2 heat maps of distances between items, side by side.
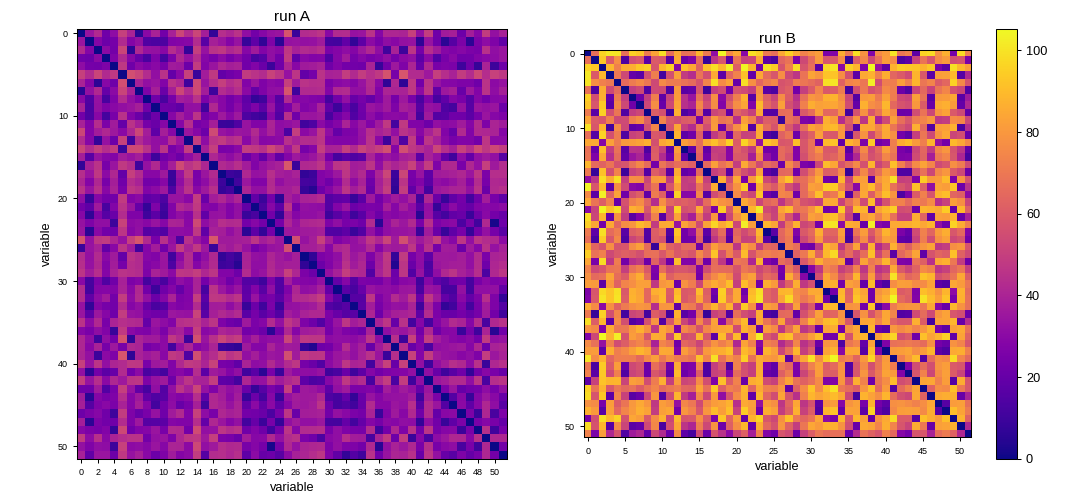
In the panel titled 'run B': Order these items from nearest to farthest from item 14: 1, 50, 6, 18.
1, 6, 50, 18
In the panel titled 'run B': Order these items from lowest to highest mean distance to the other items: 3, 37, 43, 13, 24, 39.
13, 43, 24, 39, 3, 37
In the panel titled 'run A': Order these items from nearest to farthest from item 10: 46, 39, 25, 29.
46, 39, 29, 25
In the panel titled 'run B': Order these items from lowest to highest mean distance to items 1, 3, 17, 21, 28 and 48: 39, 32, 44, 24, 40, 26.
24, 44, 32, 39, 26, 40
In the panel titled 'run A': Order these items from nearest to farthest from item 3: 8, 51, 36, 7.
8, 7, 36, 51
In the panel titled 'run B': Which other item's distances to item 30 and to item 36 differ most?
46
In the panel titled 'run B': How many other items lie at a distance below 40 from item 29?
4
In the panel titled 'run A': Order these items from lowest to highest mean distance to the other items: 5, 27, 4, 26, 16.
4, 27, 26, 16, 5
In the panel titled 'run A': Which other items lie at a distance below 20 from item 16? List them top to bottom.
0, 7, 26
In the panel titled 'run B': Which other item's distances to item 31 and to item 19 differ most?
2
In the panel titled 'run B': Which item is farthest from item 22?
0
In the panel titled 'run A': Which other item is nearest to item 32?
51
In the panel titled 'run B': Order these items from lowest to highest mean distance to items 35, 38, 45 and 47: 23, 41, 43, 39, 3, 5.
5, 43, 39, 41, 3, 23
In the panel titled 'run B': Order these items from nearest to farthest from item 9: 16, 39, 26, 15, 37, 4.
26, 15, 39, 37, 4, 16
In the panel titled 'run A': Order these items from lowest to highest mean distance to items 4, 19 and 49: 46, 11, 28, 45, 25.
28, 11, 46, 45, 25
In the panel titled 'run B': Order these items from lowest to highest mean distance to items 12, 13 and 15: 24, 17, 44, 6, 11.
11, 24, 6, 44, 17
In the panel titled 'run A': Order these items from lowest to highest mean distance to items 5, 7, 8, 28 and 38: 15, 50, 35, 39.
35, 15, 50, 39
